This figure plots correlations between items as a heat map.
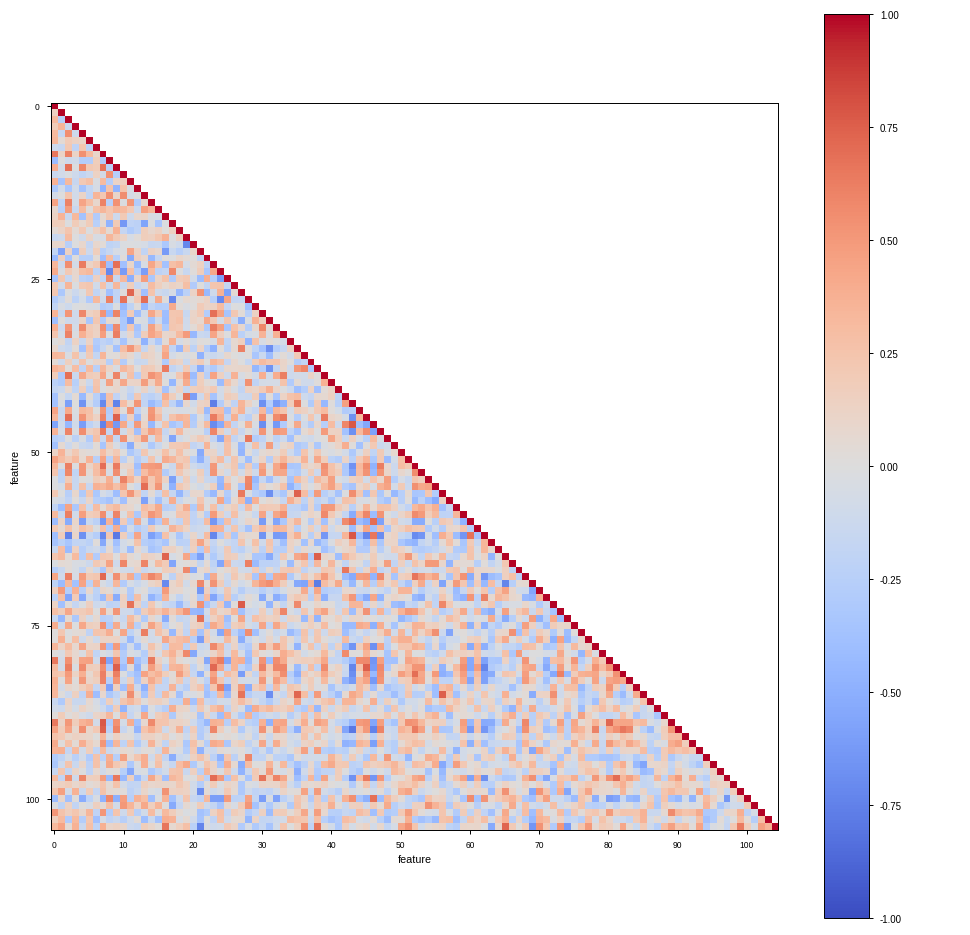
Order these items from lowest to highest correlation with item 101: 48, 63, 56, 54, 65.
63, 65, 56, 48, 54
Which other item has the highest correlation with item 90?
7
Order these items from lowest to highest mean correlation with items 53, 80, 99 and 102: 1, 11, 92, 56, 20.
20, 56, 1, 11, 92
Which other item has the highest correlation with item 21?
74
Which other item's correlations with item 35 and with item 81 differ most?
43
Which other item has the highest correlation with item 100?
46
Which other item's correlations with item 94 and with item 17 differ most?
28
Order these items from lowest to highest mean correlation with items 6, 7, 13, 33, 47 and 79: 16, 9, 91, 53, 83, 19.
16, 91, 19, 83, 53, 9
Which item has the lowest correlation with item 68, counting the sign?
62
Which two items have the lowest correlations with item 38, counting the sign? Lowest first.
69, 31
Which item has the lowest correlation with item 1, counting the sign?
21
